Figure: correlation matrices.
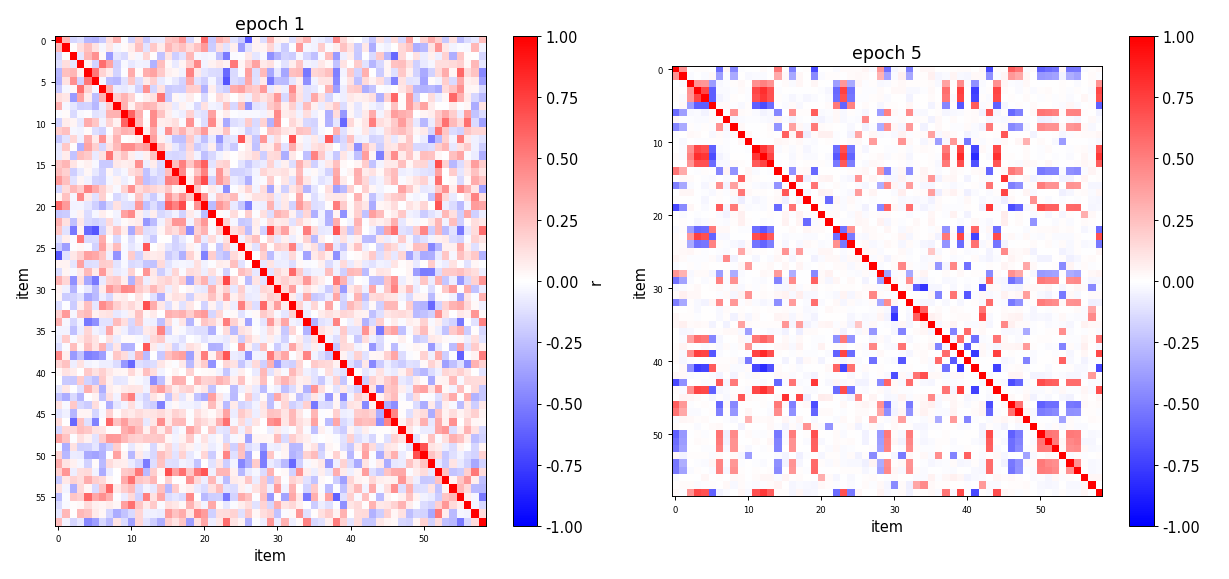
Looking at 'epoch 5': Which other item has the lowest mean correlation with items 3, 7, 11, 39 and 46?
41
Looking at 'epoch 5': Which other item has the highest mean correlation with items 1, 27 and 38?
31
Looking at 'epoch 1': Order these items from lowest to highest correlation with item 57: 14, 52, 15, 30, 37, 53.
30, 14, 53, 37, 15, 52
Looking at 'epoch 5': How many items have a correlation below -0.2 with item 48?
3
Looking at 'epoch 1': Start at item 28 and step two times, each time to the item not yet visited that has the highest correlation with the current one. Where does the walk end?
12
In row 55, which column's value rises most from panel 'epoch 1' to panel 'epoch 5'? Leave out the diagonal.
29
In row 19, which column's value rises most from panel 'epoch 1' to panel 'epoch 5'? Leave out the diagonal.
43
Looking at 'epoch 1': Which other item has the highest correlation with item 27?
3
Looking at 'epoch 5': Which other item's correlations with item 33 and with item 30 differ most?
34
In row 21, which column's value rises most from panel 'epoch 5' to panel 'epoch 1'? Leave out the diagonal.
18
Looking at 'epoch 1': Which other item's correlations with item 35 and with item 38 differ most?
55
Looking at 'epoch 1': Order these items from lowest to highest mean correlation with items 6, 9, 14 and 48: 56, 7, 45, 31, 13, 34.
31, 34, 45, 56, 13, 7
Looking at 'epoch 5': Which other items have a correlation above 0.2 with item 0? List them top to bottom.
1, 14, 28, 46, 47
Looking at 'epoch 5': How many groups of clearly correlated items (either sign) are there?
8
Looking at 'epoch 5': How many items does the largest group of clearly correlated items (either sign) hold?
18
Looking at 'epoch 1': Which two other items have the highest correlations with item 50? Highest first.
49, 23
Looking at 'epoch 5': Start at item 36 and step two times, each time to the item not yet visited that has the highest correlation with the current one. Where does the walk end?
53
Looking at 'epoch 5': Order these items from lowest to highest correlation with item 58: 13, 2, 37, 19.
19, 2, 37, 13
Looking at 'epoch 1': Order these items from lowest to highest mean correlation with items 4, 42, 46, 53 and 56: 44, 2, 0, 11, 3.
44, 0, 2, 3, 11
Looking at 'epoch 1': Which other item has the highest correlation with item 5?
4
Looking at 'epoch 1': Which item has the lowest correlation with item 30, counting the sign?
39
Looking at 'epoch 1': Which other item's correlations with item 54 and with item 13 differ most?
41
